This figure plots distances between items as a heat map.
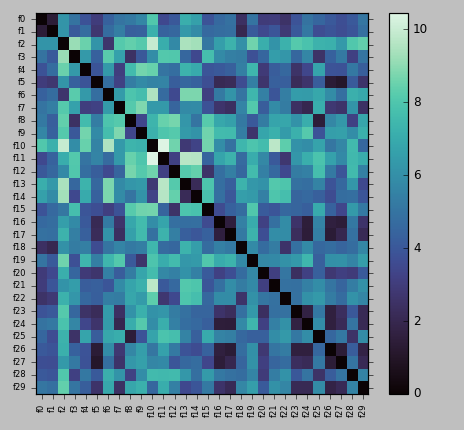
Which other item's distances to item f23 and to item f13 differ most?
f4
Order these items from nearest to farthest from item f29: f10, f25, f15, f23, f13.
f23, f13, f10, f15, f25
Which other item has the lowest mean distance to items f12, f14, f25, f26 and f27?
f5
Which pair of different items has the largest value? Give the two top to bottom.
f10, f11
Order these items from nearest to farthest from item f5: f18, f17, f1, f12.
f17, f1, f18, f12
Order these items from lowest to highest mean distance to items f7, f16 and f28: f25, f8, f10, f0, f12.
f0, f25, f12, f8, f10
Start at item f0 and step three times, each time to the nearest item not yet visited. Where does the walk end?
f22
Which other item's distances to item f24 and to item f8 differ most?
f7
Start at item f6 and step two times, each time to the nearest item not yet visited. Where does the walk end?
f15
